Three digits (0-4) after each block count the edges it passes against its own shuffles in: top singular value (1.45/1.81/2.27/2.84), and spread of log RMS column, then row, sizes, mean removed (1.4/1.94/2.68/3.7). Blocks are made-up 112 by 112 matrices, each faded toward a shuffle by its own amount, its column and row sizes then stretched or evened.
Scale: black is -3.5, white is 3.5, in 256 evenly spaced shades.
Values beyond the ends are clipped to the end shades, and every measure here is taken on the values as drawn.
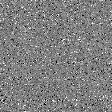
1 0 2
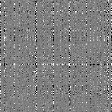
4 4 2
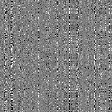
4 4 0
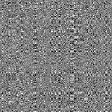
4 3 3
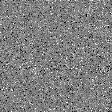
0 1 1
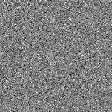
2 0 0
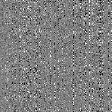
2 4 1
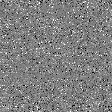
1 0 2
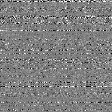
3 0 4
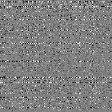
3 2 4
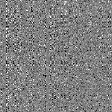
3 3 1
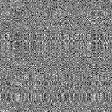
4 1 2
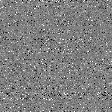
0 0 3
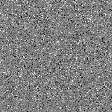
1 0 1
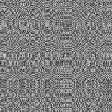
4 0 0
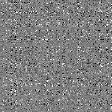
0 3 3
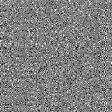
3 2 0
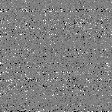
0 1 3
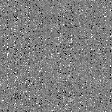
0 3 0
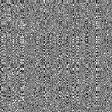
4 3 1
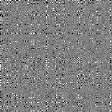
4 3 3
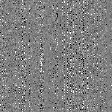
0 4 1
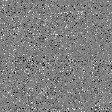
1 1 2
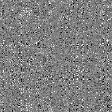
2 3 2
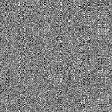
3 3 1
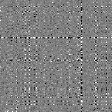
4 3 3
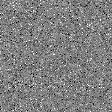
0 1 1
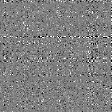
3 3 3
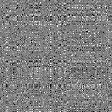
4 2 2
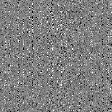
2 3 1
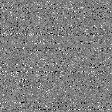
0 1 3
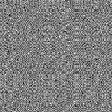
4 0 0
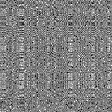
4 2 0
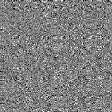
3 1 2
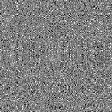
3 1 1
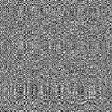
4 3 2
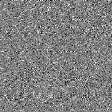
2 0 2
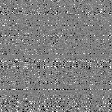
3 2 4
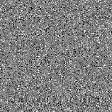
2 1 1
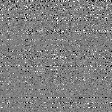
0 2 4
